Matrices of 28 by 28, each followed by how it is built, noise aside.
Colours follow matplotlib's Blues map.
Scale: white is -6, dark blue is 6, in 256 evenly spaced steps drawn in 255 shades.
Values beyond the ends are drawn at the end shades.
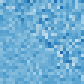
upper triangular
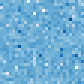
sparse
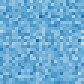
repeating columns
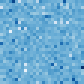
sparse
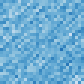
Hankel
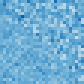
upper triangular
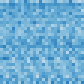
repeating columns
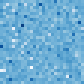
sparse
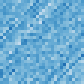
Hankel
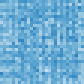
blocks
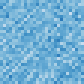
Hankel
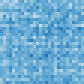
blocks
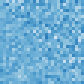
upper triangular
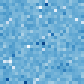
sparse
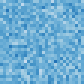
blocks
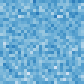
repeating columns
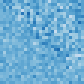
upper triangular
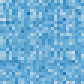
blocks
